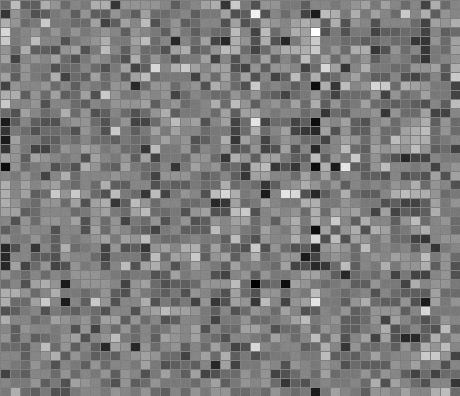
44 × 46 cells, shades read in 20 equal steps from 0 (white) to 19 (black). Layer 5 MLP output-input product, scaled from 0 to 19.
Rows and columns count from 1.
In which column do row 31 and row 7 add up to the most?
43
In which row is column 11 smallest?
11
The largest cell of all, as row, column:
32, 26
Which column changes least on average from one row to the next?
3
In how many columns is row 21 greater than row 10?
21
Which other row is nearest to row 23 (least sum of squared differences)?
33
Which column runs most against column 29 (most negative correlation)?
4
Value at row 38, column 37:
7
